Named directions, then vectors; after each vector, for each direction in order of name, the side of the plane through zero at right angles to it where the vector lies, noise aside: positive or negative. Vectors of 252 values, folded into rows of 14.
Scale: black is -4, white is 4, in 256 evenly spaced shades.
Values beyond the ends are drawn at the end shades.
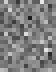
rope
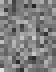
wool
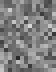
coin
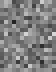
negative, positive, positive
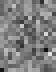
negative, negative, negative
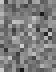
positive, negative, positive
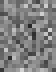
negative, positive, negative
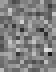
positive, positive, positive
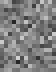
negative, positive, positive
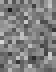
negative, negative, positive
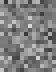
positive, negative, positive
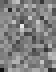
negative, negative, negative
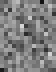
negative, negative, negative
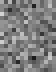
negative, negative, positive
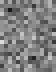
negative, negative, positive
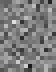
positive, negative, negative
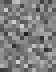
positive, negative, negative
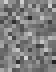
negative, positive, positive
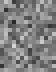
negative, positive, positive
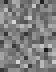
positive, negative, negative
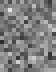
positive, positive, negative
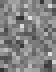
negative, negative, negative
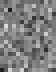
negative, negative, negative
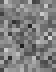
negative, positive, negative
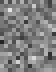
positive, positive, negative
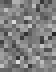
positive, negative, negative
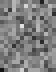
negative, negative, negative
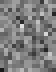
negative, negative, negative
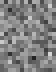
negative, negative, positive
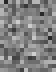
positive, negative, positive
